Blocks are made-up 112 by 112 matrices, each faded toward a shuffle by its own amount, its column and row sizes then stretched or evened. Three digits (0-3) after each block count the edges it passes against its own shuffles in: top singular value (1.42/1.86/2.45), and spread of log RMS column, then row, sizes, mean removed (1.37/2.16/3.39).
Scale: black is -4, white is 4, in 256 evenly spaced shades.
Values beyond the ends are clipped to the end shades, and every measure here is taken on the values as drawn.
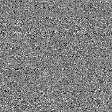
1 0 2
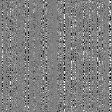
3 3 0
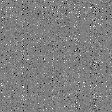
0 2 1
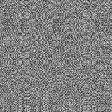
3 1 0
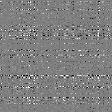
3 2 3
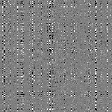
3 3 2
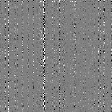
3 3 1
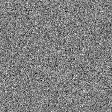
0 0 1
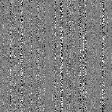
1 3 0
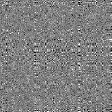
3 2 2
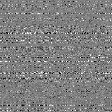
3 0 3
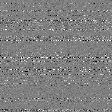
1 0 3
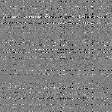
2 2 3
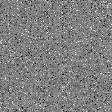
1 1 0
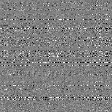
2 1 3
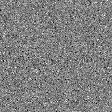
1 0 1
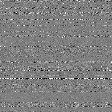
2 0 3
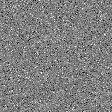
1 0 0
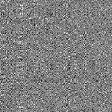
3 2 1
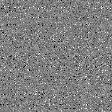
0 1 2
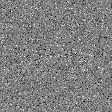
0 0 1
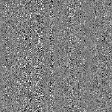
1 3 1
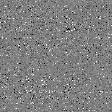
0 1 2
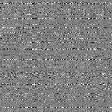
3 0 3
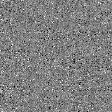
1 1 1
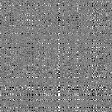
3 2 3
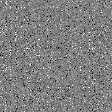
0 2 1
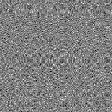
3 0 0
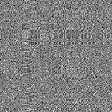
3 1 1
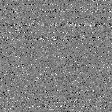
1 0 2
